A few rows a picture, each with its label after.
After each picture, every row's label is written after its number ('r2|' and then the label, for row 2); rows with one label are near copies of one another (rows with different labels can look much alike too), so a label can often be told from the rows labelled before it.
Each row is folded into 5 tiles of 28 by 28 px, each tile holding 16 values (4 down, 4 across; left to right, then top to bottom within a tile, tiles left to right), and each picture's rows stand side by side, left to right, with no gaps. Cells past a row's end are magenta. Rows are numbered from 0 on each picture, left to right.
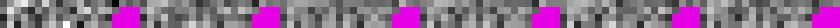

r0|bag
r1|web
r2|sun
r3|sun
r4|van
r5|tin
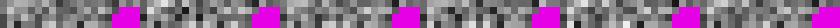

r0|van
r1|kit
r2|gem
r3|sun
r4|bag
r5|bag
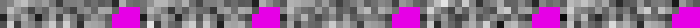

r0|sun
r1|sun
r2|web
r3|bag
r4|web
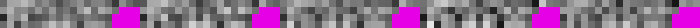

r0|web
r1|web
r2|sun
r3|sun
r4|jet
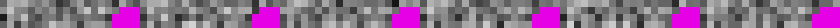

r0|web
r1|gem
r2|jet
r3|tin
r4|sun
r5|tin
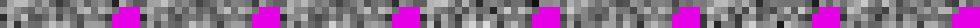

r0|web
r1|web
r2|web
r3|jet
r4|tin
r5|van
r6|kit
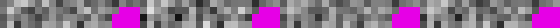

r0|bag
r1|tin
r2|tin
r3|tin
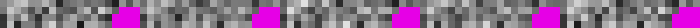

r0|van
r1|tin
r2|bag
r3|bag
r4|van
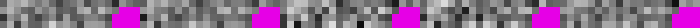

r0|web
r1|web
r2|van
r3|kit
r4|jet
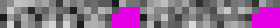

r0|sun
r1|web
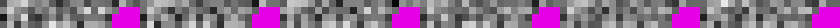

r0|web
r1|sun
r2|jet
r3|gem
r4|kit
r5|kit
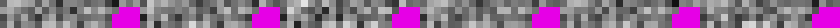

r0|jet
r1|web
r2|kit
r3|web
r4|jet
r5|gem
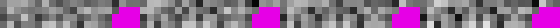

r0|gem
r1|jet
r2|sun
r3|sun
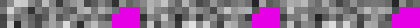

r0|bag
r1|gem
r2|gem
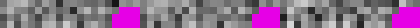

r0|jet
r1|van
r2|sun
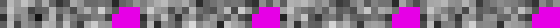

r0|tin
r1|van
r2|web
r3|van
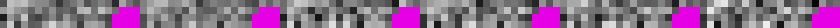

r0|web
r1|van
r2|sun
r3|van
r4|gem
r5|bag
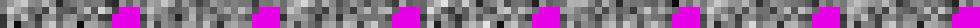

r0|van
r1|tin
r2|kit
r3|bag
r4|jet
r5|van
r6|van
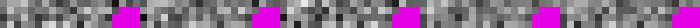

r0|gem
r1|web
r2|kit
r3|tin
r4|van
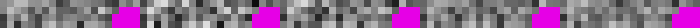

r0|van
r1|bag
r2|kit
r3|sun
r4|web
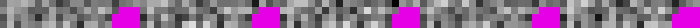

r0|tin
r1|gem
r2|jet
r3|bag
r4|tin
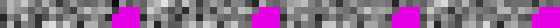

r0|gem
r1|kit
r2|gem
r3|bag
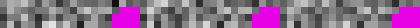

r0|gem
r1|bag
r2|bag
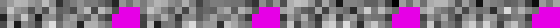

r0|van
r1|van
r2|jet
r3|jet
